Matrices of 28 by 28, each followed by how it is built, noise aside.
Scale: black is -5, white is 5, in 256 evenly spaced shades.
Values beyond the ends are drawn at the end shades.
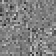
block diagonal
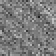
Toeplitz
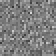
low rank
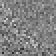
lower triangular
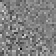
lower triangular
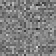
low rank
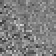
lower triangular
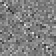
diagonal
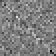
diagonal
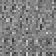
low rank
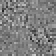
block diagonal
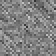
Toeplitz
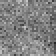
smooth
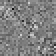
block diagonal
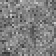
smooth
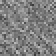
Toeplitz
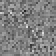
block diagonal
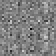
low rank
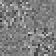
block diagonal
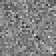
diagonal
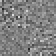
block diagonal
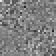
block diagonal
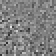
lower triangular
